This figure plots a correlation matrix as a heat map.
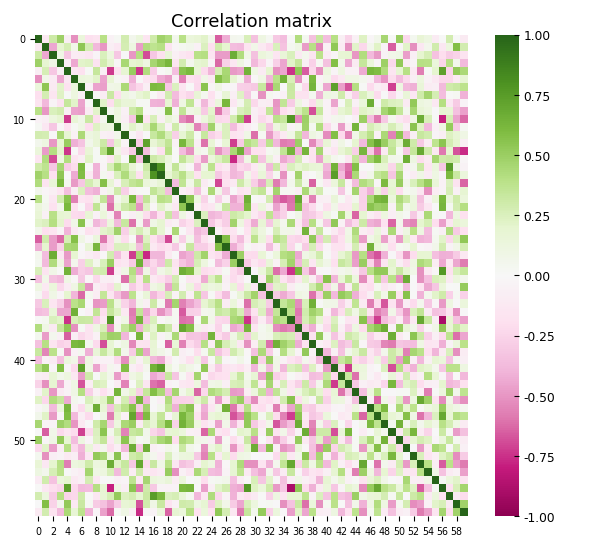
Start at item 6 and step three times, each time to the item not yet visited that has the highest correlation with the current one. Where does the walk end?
16
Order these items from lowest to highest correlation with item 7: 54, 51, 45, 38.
38, 51, 45, 54
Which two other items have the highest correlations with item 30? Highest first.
51, 40
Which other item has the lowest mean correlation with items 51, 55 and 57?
27
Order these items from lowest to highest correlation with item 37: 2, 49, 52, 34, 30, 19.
2, 30, 34, 19, 52, 49
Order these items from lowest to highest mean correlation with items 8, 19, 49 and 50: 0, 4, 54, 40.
54, 40, 4, 0
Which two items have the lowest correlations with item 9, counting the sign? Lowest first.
38, 25
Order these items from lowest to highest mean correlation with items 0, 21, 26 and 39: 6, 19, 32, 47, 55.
32, 55, 19, 6, 47
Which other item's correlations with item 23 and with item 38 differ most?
25
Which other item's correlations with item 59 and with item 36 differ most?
18
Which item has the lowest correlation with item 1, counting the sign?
49
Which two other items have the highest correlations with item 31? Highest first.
59, 39
